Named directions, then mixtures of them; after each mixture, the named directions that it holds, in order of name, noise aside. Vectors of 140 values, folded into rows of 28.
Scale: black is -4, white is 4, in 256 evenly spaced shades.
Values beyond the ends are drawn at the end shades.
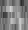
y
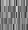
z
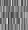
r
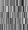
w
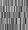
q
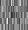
r, z.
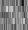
w, y.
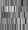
q, w, y.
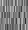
q.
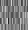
r.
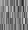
w.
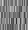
q.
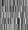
q.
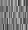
q, r, w.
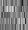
q, w, y.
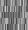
q, r.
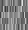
q, r, w.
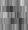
y.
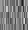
w.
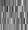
q, w, z.
